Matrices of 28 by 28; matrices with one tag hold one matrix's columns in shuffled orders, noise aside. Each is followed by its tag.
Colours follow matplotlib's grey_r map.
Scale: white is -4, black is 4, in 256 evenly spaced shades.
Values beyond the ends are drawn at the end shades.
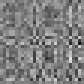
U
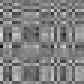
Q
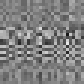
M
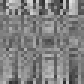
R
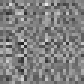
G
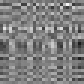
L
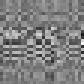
M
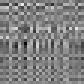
L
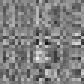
U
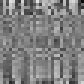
R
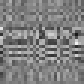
M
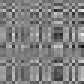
Q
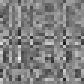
U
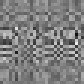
M
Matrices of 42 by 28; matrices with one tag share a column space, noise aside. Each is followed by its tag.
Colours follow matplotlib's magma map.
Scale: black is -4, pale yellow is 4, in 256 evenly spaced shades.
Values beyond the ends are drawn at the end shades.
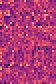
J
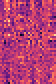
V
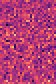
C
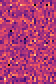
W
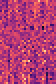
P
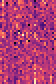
V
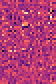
J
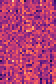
P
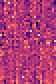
V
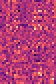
P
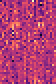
V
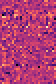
J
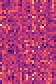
P
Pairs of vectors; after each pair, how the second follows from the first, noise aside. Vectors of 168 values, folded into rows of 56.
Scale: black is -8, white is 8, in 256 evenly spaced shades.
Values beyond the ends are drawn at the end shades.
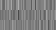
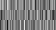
wrapped around, negated, scaled up.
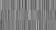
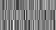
wrapped around, negated, scaled up.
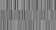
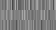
negated.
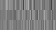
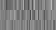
negated.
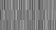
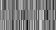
wrapped around, negated, scaled up.
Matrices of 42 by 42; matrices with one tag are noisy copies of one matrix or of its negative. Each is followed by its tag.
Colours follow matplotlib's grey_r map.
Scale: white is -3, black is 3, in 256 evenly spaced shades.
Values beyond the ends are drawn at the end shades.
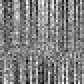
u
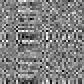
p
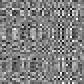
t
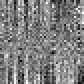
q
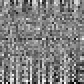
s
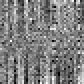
q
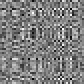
t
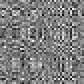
t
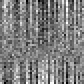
u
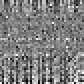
s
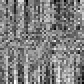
q
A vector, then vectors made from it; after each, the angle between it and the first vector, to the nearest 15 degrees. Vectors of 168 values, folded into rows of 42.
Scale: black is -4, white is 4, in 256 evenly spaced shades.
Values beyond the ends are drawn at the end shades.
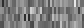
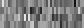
165 degrees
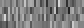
90 degrees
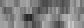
90 degrees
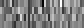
60 degrees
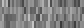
135 degrees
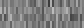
90 degrees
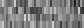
135 degrees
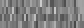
120 degrees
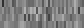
45 degrees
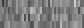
15 degrees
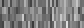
60 degrees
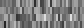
90 degrees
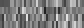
60 degrees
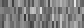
30 degrees
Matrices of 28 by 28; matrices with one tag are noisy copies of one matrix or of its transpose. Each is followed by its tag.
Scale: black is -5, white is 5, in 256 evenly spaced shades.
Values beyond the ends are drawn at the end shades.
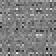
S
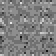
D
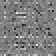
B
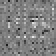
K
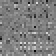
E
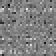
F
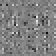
B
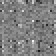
D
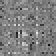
K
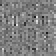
B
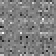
D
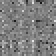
D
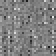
S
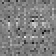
K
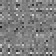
S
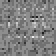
K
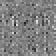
B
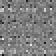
F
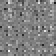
F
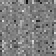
D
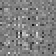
K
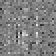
K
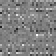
S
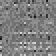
E
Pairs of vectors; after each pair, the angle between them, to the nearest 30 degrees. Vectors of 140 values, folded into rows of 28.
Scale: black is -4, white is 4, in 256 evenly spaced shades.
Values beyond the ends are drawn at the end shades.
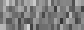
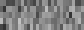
150 degrees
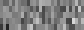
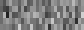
90 degrees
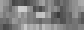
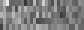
60 degrees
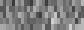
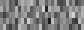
90 degrees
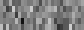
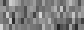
60 degrees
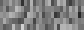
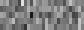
120 degrees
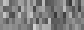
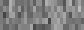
150 degrees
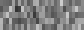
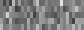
30 degrees
